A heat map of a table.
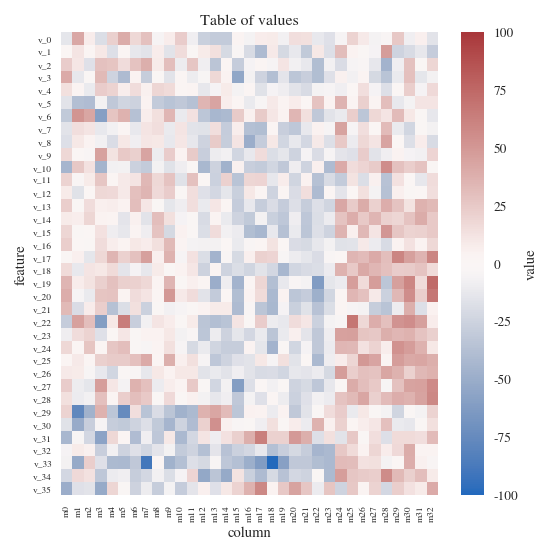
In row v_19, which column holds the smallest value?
m22
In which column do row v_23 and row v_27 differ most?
m3
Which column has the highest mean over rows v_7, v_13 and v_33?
m24
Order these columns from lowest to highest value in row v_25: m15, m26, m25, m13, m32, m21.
m13, m15, m21, m25, m32, m26
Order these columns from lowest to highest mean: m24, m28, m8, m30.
m8, m28, m24, m30
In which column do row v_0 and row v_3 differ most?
m5
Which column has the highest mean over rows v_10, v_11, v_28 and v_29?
m32
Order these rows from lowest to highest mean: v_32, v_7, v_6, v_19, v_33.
v_33, v_32, v_7, v_6, v_19
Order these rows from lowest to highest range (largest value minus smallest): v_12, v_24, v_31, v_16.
v_16, v_12, v_24, v_31
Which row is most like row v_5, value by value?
v_30
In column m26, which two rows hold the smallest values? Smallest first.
v_6, v_11
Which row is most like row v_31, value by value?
v_35
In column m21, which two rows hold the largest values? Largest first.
v_31, v_35
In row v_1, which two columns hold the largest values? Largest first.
m28, m24
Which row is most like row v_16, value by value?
v_4
